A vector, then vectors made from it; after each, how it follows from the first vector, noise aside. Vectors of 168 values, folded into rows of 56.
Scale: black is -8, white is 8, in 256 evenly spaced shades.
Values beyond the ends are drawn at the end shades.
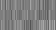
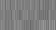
shrunk.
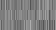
negated.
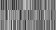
reversed, negated, scaled up.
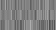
negated.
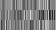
wrapped around, negated, scaled up.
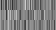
reversed, negated, scaled up.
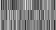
reversed, negated, scaled up.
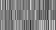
scaled up.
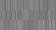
shrunk.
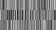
wrapped around, negated, scaled up.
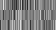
wrapped around, negated, scaled up.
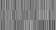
negated.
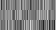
negated, scaled up.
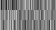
reversed, negated, scaled up.
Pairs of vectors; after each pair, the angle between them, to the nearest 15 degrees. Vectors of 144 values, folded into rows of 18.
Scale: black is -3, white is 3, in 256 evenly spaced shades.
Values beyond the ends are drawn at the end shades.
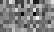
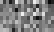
150 degrees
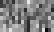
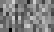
120 degrees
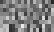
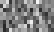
90 degrees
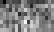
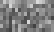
135 degrees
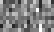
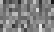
30 degrees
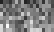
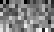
45 degrees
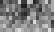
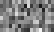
75 degrees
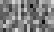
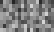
150 degrees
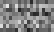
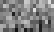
75 degrees
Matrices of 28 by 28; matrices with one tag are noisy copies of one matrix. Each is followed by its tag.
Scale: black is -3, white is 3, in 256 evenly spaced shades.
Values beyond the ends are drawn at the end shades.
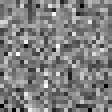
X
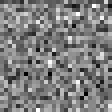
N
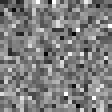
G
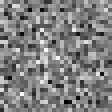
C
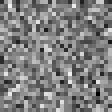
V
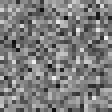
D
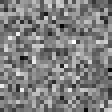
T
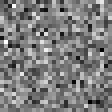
C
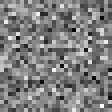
T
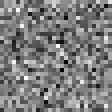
D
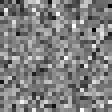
G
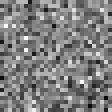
X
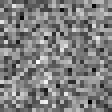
C
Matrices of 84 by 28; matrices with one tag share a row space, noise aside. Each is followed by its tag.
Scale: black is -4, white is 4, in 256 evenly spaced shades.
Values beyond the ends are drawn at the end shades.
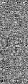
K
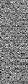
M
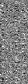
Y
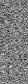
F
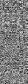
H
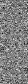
F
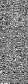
K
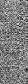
H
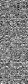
M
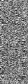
Y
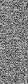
K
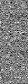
M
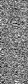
Y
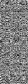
M
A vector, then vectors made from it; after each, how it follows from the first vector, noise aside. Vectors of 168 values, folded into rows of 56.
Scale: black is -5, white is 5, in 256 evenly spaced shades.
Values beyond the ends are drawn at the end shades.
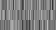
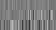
partly zeroed.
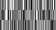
wrapped around, negated, scaled up.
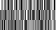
wrapped around, negated, scaled up.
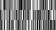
wrapped around, negated, scaled up.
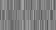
negated, shrunk.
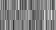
wrapped around, negated.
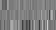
partly zeroed.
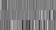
partly zeroed.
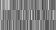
wrapped around, negated.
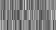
wrapped around, negated.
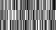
wrapped around, negated, scaled up.
